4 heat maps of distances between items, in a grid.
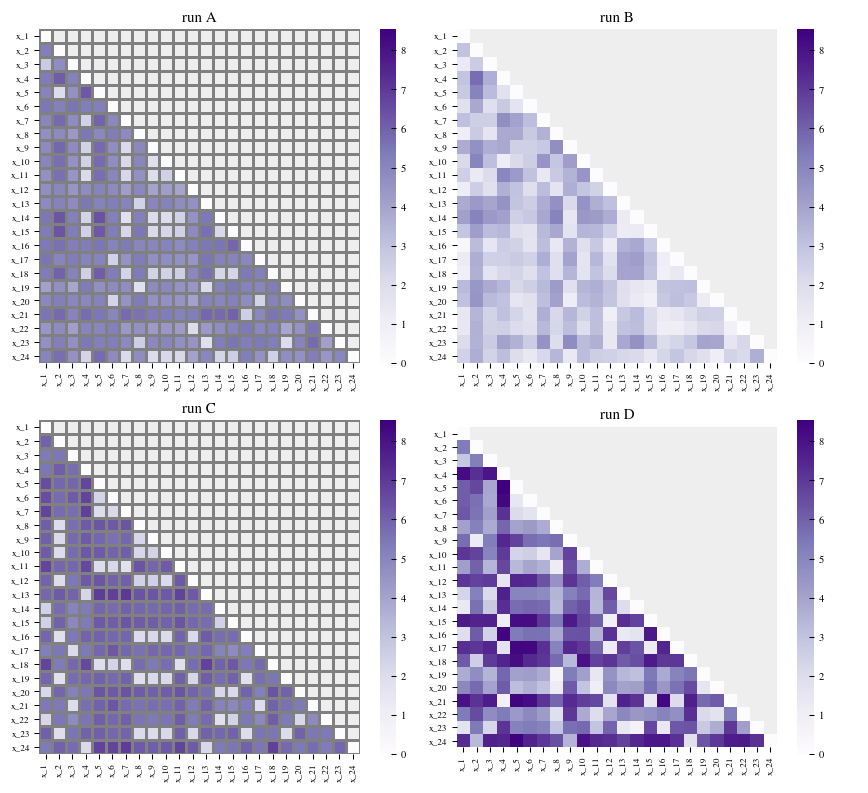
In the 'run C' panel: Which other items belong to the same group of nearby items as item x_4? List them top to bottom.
x_13, x_24
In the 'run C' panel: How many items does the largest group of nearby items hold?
8
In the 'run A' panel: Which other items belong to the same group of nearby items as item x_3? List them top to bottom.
x_1
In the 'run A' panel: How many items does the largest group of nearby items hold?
9
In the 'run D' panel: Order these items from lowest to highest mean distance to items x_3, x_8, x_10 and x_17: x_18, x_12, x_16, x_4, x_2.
x_12, x_16, x_4, x_2, x_18
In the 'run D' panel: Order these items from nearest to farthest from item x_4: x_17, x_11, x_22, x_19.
x_17, x_22, x_19, x_11
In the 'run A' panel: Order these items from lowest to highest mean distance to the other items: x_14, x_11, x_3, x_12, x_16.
x_11, x_14, x_12, x_3, x_16
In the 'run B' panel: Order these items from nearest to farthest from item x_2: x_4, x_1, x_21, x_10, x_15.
x_1, x_21, x_15, x_10, x_4
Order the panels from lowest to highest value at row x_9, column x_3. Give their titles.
run B, run A, run D, run C
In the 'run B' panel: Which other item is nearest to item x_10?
x_4
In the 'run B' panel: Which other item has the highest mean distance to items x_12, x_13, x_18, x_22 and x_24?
x_2
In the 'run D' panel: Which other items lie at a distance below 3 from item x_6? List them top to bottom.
x_5, x_7, x_10
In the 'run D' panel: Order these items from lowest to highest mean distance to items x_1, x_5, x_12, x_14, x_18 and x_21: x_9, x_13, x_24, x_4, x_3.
x_13, x_3, x_4, x_9, x_24
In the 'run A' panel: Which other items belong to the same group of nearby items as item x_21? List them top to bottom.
x_16
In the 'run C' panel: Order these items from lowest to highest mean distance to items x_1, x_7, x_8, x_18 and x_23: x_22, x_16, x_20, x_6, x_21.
x_16, x_6, x_22, x_20, x_21
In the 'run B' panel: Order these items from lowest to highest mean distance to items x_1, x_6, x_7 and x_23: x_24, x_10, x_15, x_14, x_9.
x_24, x_15, x_10, x_9, x_14
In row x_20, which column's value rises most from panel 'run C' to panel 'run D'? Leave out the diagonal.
x_15
